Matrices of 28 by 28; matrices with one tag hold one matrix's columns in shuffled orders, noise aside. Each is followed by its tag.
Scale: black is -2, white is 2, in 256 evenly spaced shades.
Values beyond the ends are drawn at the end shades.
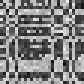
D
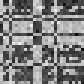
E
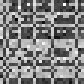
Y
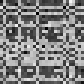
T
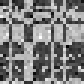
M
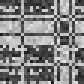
E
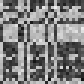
M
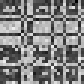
E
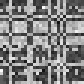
E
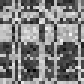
M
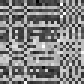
T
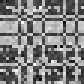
E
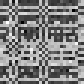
T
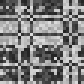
E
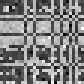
E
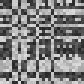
D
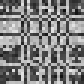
E
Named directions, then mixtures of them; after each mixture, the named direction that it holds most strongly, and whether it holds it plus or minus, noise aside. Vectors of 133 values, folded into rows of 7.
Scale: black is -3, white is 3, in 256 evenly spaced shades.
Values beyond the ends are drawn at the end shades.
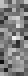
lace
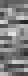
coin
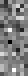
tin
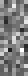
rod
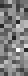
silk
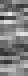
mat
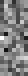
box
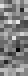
silk, minus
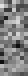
lace, plus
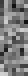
rod, minus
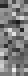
tin, plus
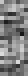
mat, minus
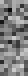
lace, plus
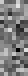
silk, minus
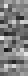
coin, minus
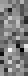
rod, minus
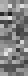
mat, minus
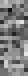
coin, minus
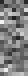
lace, minus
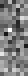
tin, plus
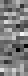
mat, plus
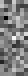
lace, plus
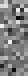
tin, minus
